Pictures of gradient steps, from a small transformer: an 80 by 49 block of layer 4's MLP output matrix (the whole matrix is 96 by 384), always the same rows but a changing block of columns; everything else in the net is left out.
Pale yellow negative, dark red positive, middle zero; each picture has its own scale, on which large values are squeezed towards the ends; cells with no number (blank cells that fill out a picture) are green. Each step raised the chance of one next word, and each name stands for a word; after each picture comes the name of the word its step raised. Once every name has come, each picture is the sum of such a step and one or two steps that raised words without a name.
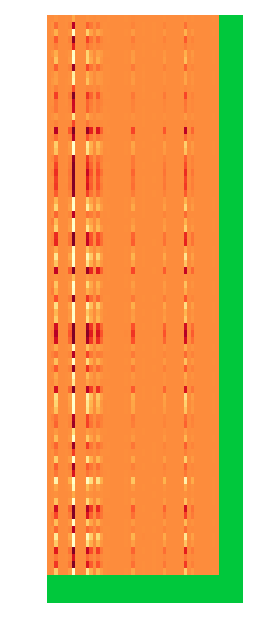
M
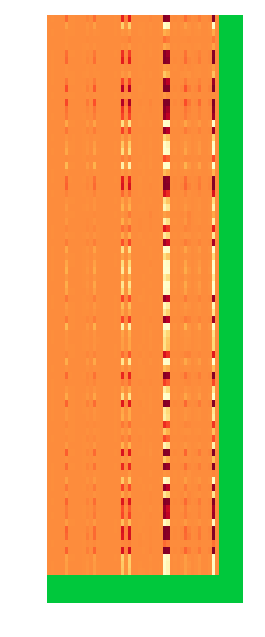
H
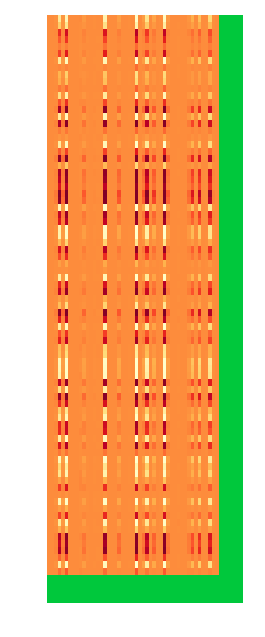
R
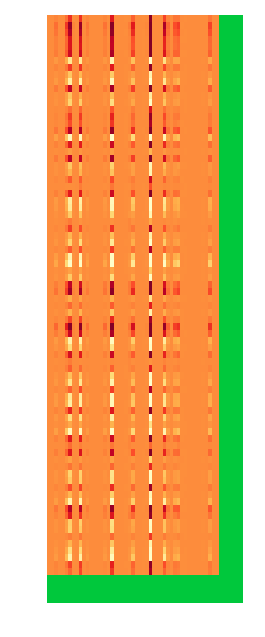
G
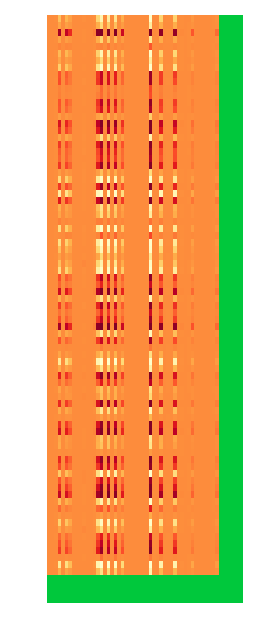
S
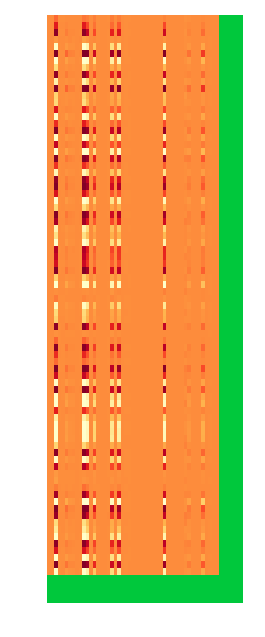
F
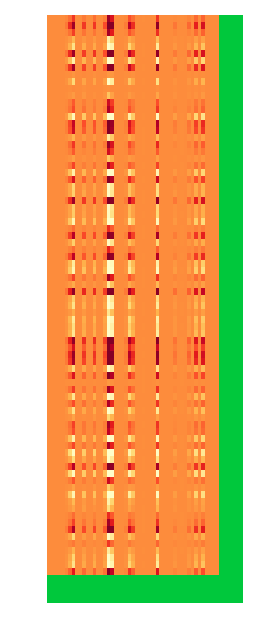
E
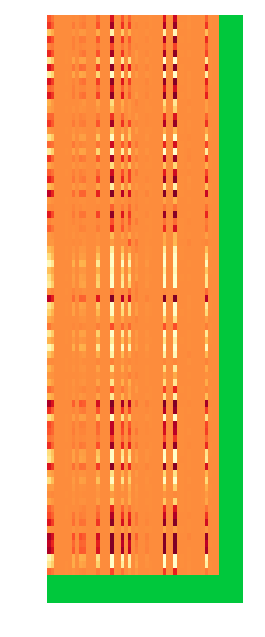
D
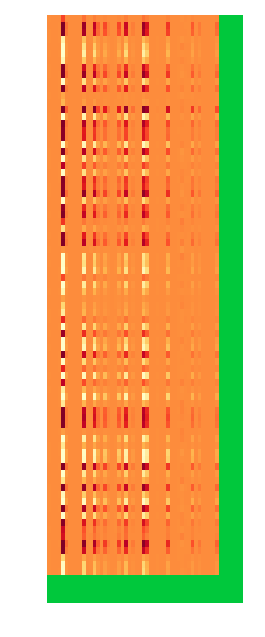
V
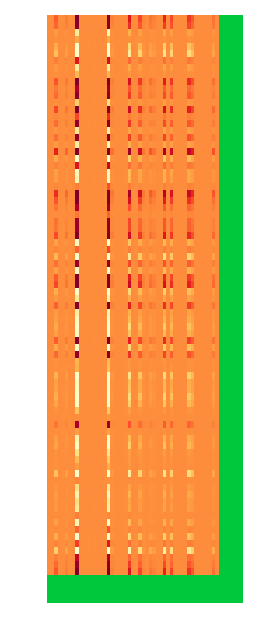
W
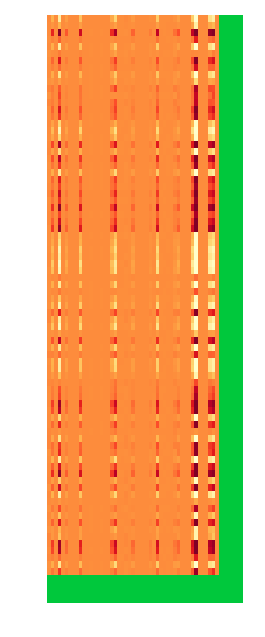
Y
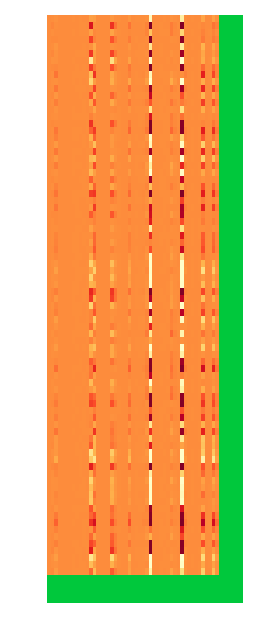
D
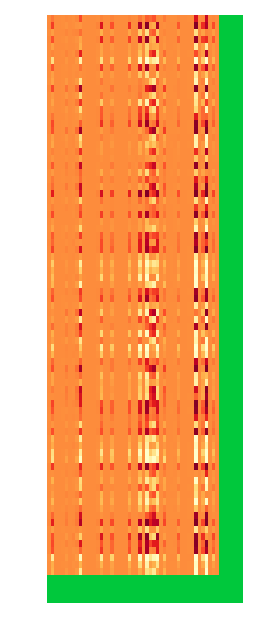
D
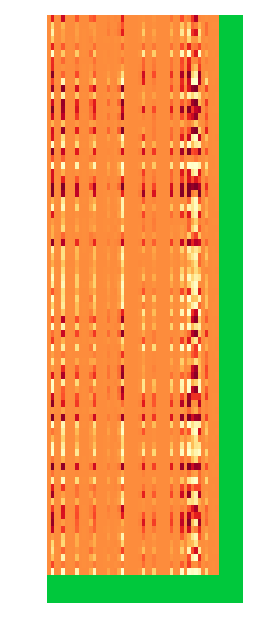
H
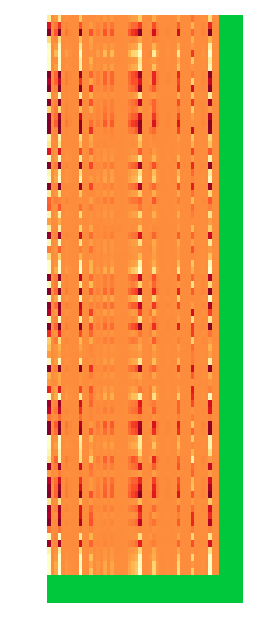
S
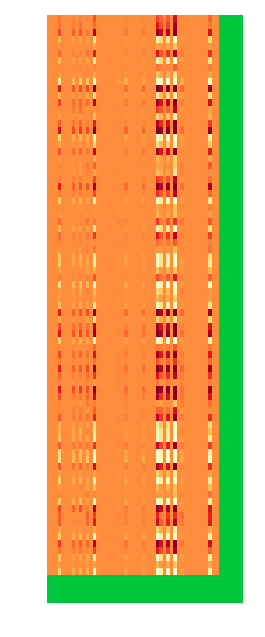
V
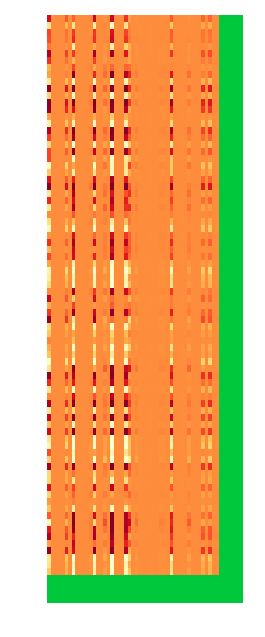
H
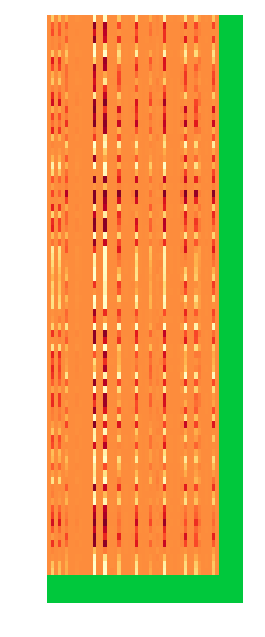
R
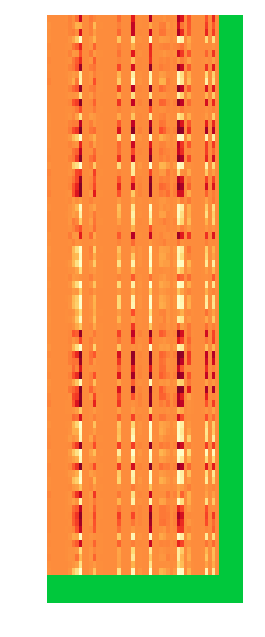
E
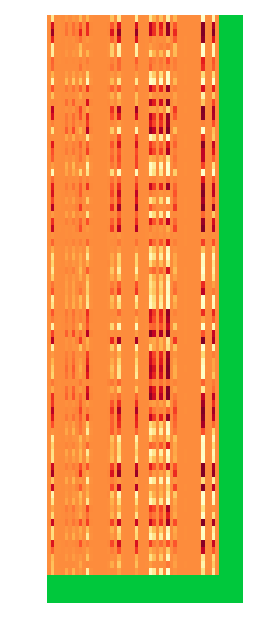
Y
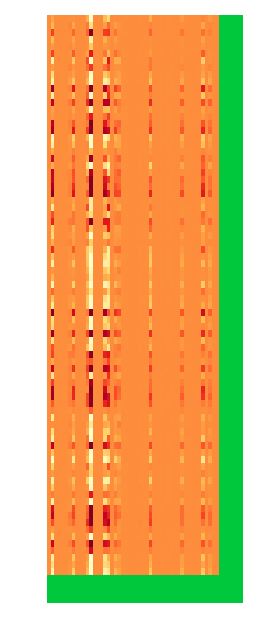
R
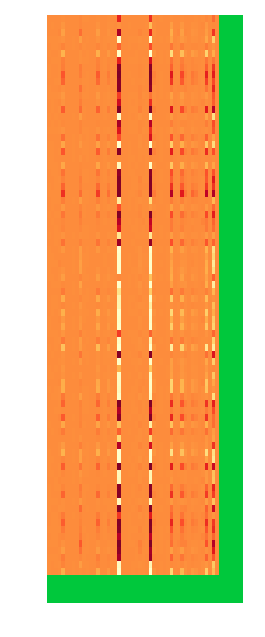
V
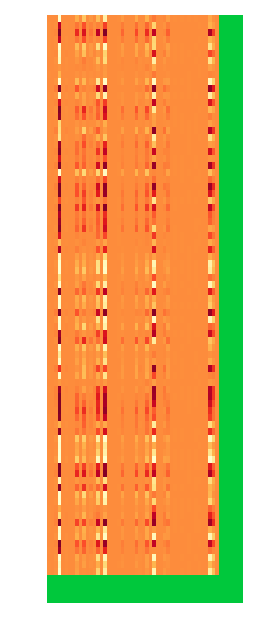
Y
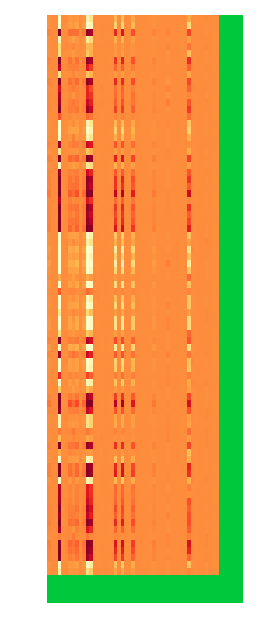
Y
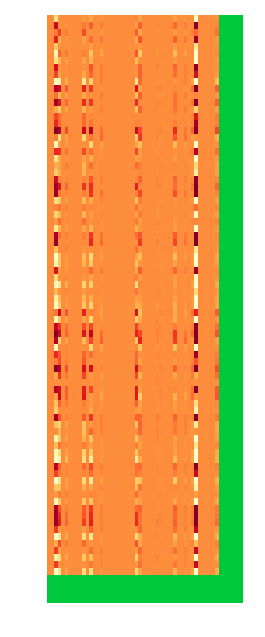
M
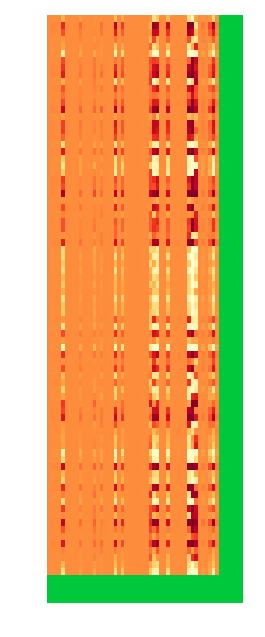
V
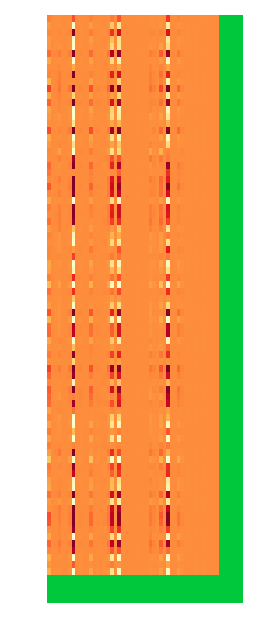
F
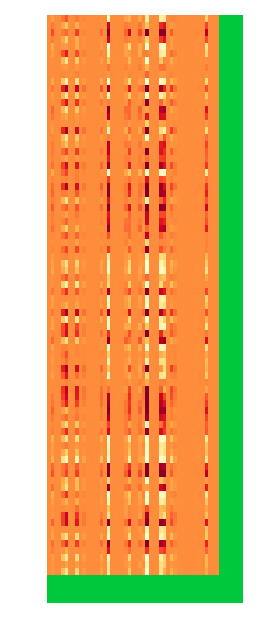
Y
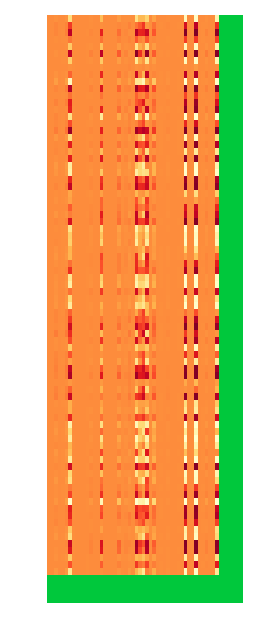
F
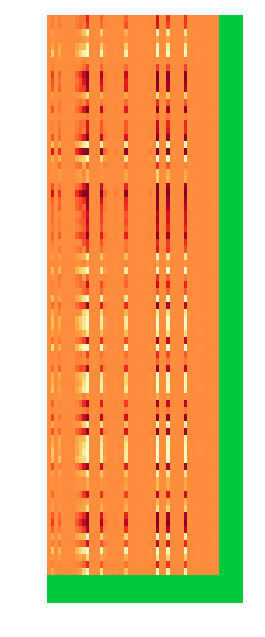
W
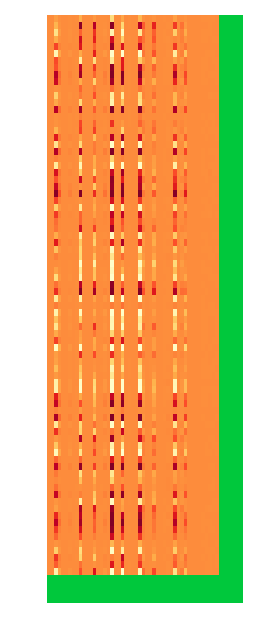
G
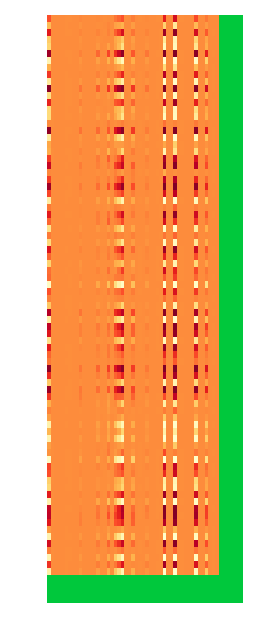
F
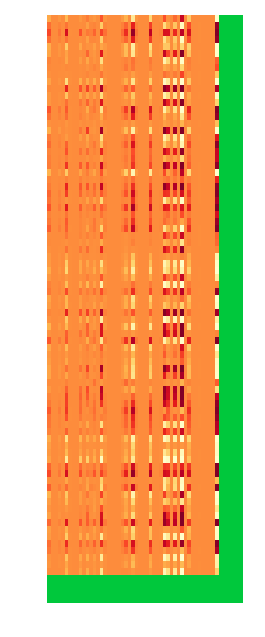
Y
